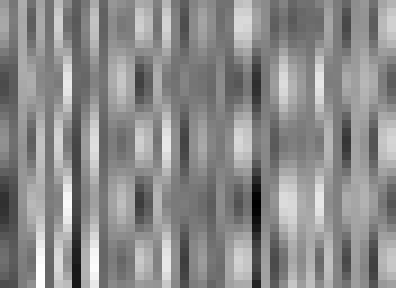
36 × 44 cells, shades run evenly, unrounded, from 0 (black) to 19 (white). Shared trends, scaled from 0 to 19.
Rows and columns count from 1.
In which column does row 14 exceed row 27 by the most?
29
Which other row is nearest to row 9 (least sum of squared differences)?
13
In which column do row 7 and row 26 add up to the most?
8
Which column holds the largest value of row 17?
19
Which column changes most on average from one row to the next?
16
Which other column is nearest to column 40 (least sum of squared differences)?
41
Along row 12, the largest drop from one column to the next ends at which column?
9
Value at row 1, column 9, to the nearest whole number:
7
